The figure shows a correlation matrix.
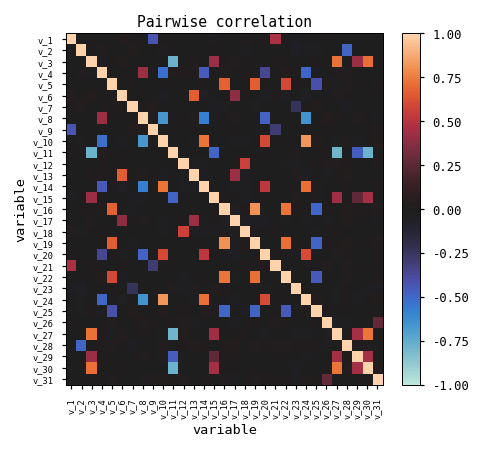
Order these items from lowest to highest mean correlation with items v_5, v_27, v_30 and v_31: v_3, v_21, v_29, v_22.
v_21, v_22, v_29, v_3
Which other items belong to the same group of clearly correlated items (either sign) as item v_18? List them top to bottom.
v_12
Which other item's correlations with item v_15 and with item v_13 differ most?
v_6
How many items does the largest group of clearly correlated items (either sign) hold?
6
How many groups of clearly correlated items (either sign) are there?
9
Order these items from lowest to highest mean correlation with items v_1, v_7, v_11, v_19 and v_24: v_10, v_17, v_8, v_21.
v_8, v_17, v_21, v_10
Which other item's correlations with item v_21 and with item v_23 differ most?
v_1
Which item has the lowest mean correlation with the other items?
v_11
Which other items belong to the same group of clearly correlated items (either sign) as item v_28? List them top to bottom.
v_2
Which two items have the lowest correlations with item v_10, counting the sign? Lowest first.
v_8, v_4
